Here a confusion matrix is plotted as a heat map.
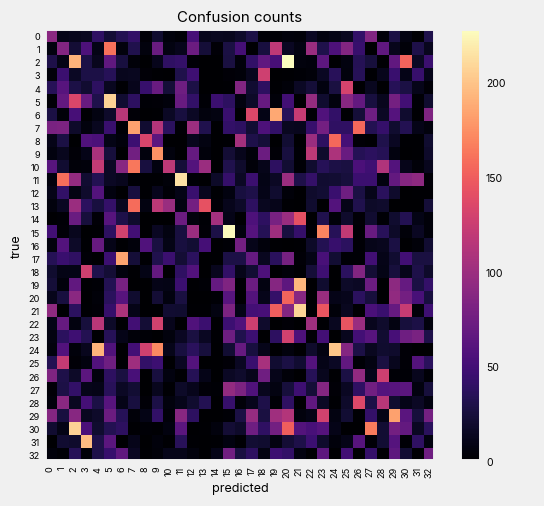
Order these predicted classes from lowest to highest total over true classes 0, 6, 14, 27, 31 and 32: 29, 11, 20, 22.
22, 11, 20, 29
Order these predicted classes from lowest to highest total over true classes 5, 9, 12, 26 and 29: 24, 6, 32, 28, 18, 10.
10, 6, 32, 24, 28, 18
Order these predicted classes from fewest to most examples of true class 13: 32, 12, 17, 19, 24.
19, 32, 17, 24, 12
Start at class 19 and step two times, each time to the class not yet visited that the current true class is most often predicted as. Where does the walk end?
23
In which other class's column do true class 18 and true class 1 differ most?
5
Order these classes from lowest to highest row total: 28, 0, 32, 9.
0, 32, 28, 9
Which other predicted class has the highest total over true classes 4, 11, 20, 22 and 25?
1
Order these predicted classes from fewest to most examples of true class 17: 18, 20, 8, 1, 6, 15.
8, 18, 15, 1, 20, 6
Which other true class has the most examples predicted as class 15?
27
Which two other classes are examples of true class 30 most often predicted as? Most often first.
2, 27
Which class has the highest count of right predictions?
15
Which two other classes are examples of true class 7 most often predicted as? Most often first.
26, 9
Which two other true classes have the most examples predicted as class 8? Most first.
24, 16
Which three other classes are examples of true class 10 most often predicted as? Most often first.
7, 4, 28
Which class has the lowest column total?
14
